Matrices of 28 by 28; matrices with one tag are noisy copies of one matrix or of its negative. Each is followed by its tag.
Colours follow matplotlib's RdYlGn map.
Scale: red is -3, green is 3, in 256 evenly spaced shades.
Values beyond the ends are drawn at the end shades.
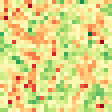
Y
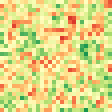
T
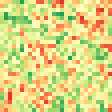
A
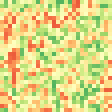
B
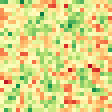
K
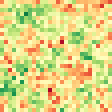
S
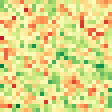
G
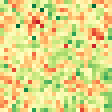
G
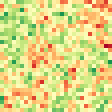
A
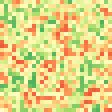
Y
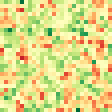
K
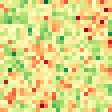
A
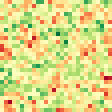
T
